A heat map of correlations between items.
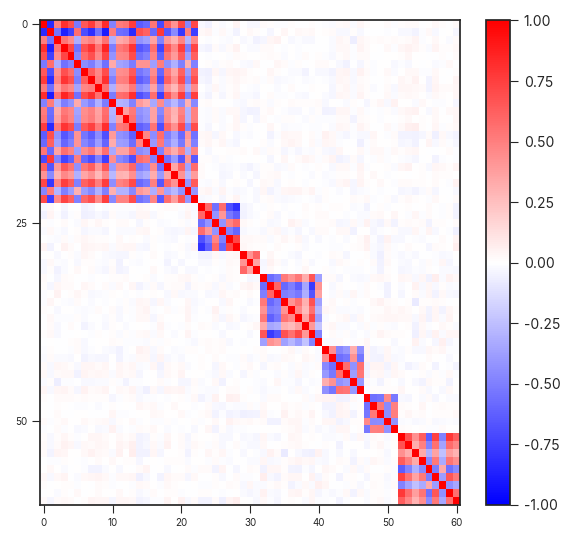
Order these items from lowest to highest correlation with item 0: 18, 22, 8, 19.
19, 8, 18, 22
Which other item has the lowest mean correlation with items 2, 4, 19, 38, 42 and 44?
1
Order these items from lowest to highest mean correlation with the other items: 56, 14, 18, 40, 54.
14, 56, 40, 54, 18
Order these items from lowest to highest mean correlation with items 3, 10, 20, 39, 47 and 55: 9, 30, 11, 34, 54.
34, 30, 54, 11, 9
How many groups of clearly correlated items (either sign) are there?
7
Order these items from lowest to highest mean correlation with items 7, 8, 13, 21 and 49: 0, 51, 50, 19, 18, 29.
50, 29, 51, 19, 18, 0
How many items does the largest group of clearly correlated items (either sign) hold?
23
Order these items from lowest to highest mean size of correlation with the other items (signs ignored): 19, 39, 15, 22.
39, 19, 15, 22
